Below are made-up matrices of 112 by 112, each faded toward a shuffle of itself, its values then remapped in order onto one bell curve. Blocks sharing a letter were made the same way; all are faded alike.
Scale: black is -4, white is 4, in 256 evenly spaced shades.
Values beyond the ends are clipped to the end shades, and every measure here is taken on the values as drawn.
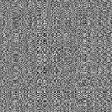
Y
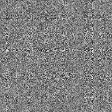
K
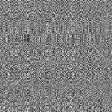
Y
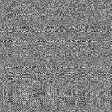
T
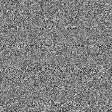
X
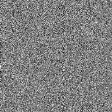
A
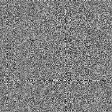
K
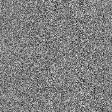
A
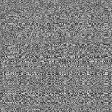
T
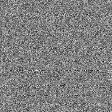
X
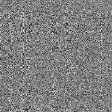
K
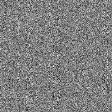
A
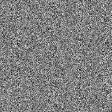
A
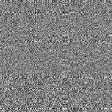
T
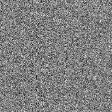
A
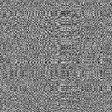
Y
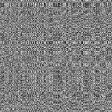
Y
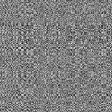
Y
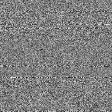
X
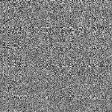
K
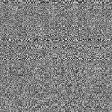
T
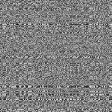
T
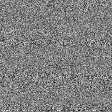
X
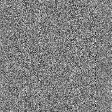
A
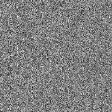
A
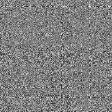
K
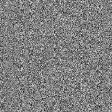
A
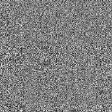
K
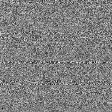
X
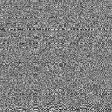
T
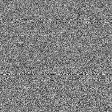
X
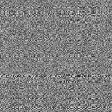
T
